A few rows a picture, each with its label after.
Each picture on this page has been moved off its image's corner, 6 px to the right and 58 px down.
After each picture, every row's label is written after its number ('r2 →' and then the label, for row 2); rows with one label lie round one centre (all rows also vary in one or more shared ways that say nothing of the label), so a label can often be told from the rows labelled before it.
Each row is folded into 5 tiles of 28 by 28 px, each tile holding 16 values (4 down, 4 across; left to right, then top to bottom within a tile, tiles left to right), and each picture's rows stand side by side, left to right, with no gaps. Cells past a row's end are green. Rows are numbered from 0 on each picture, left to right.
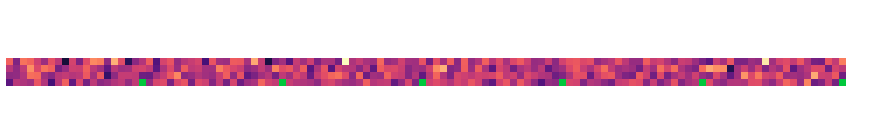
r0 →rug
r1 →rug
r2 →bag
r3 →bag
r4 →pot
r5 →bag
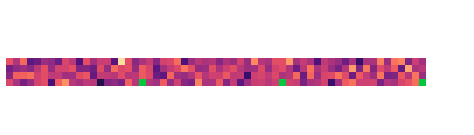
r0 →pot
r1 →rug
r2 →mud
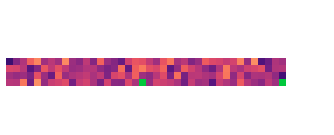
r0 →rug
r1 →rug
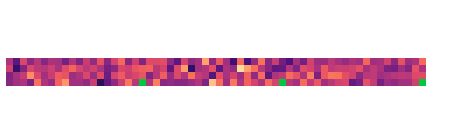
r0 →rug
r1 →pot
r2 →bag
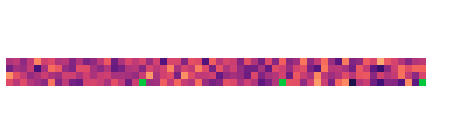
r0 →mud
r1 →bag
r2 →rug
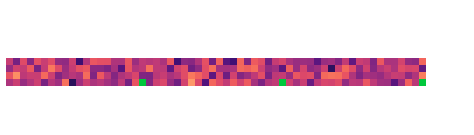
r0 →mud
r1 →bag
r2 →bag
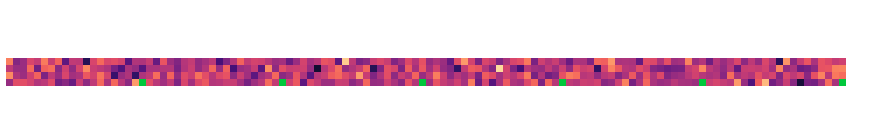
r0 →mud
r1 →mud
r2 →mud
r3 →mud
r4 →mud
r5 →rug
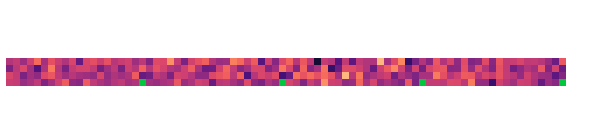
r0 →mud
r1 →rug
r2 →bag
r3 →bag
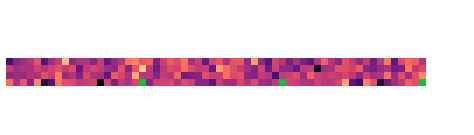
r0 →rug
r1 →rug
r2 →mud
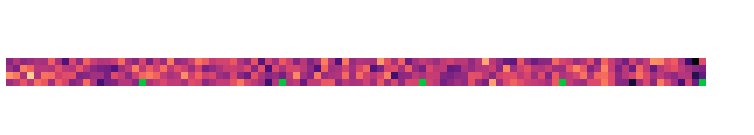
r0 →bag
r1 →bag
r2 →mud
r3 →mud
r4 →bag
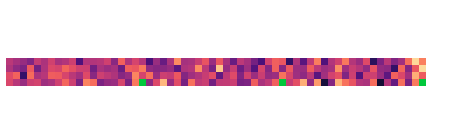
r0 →mud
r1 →rug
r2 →rug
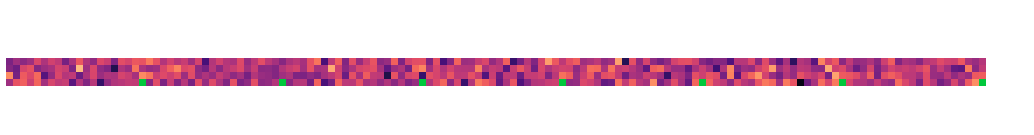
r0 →rug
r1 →pot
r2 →rug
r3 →pot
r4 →pot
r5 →mud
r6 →mud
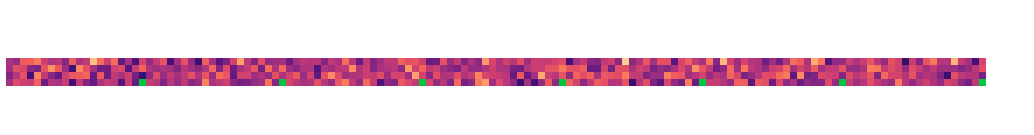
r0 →rug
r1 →mud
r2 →mud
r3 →rug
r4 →bag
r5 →rug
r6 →bag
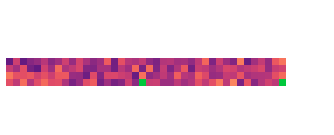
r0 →bag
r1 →rug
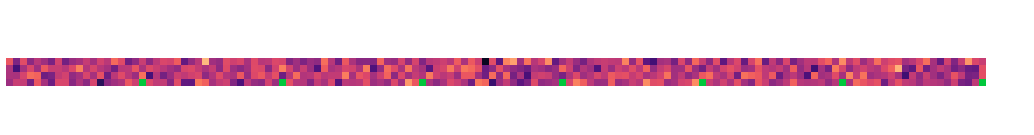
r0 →rug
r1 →rug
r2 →mud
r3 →pot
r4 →mud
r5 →bag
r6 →pot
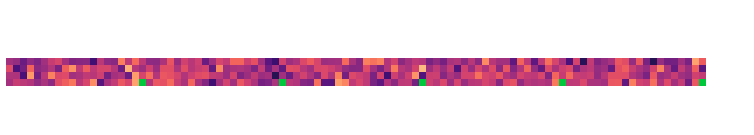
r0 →mud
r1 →bag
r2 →rug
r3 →mud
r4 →bag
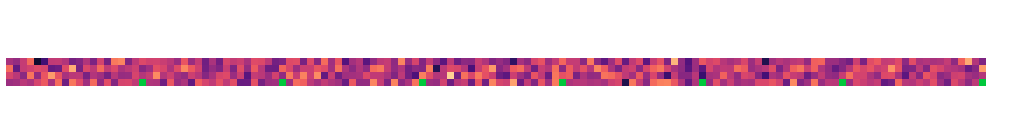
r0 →bag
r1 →pot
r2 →pot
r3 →bag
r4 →bag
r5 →pot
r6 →pot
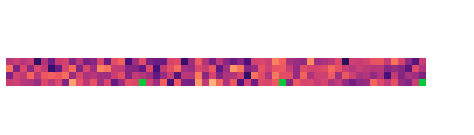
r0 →bag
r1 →rug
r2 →bag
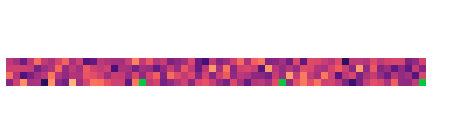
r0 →mud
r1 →mud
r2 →bag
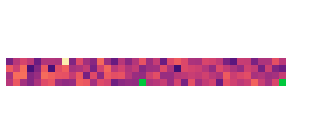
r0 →bag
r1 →mud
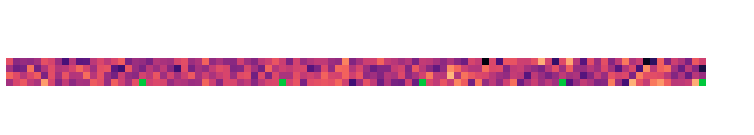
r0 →mud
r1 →mud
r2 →bag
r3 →bag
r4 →mud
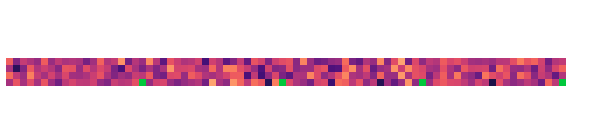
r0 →mud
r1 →mud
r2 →rug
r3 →rug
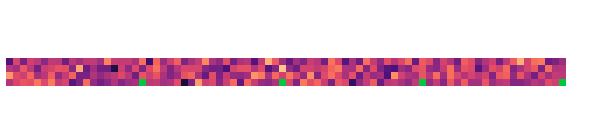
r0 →bag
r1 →pot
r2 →bag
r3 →mud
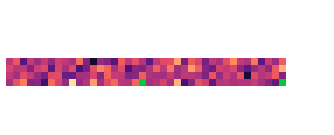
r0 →pot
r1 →rug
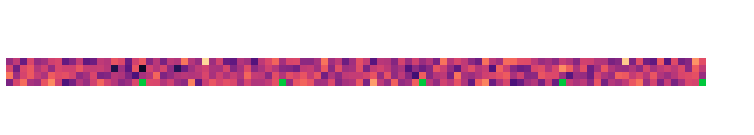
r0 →bag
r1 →mud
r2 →pot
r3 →rug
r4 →rug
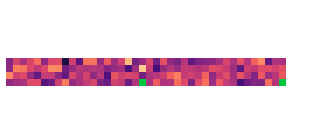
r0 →pot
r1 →rug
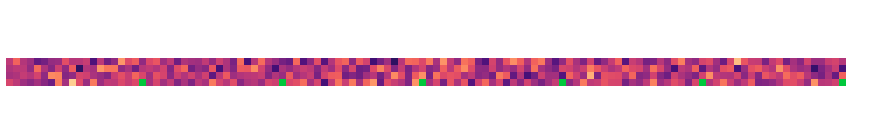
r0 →pot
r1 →pot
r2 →pot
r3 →pot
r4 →bag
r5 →mud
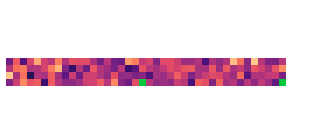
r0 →pot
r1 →rug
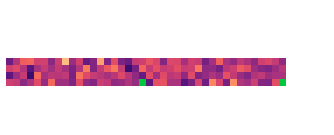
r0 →rug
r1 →pot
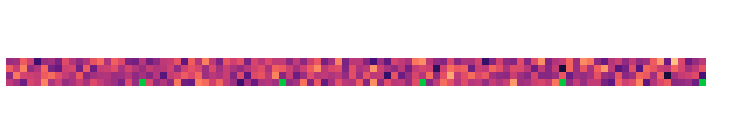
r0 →bag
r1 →rug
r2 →rug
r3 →bag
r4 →rug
